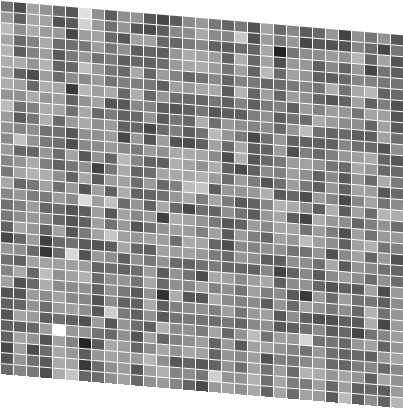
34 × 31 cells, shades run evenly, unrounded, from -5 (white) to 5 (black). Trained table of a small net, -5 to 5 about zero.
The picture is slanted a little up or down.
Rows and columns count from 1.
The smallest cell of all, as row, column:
30, 5
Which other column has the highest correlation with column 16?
15
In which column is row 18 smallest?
7
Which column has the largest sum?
27
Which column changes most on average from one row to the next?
24
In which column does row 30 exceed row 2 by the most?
19
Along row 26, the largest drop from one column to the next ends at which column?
14
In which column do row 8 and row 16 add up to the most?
6
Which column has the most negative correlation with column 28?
18
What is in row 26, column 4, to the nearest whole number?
-2
